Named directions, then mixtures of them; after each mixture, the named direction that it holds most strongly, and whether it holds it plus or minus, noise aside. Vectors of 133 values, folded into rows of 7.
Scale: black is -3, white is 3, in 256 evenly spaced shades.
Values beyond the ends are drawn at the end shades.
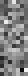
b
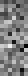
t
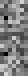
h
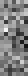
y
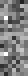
h, minus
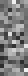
b, plus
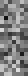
h, plus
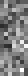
y, minus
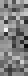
y, plus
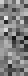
y, plus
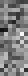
y, minus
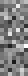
t, minus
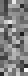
b, plus
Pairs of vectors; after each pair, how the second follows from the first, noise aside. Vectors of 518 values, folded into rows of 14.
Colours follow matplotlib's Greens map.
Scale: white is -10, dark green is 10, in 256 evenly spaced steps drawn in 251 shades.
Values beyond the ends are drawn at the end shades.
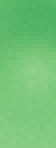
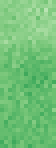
negated.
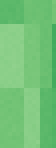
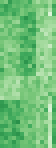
wrapped around, negated, scaled up.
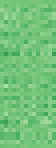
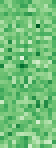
wrapped around, negated, scaled up.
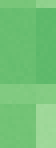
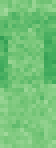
wrapped around, negated.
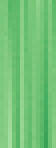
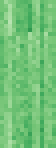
wrapped around, negated.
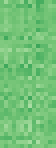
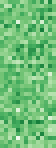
wrapped around, negated, scaled up.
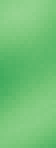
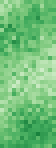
reversed, negated, scaled up.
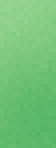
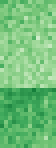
wrapped around, negated, scaled up.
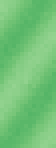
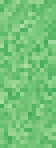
sign-scrambled.
